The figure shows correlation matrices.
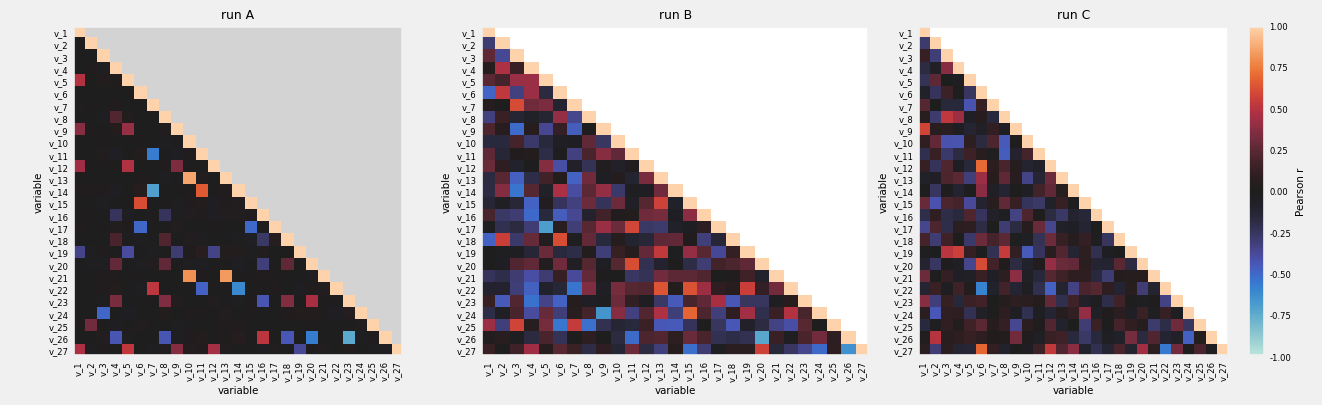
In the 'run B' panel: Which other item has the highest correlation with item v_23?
v_17
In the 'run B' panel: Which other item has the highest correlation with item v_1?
v_25
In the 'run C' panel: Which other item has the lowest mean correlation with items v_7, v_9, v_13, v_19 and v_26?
v_16
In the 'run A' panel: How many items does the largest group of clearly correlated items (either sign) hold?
7
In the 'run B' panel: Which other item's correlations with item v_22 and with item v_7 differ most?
v_13
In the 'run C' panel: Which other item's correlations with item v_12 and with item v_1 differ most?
v_6
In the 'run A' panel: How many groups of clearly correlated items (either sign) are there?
7
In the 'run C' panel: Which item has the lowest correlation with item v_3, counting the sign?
v_10
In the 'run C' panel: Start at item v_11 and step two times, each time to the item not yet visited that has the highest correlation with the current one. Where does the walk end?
v_2
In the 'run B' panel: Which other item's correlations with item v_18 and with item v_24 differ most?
v_6
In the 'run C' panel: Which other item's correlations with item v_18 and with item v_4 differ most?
v_19
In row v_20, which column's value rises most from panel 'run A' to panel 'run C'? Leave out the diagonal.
v_6
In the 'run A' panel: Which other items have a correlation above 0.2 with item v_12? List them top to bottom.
v_1, v_5, v_9, v_27
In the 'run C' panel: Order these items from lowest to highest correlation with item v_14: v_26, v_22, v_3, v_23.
v_22, v_26, v_3, v_23
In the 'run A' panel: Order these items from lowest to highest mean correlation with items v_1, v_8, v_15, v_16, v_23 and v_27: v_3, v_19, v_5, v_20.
v_19, v_3, v_20, v_5
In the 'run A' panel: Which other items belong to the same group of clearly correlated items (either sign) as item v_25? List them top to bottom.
v_2
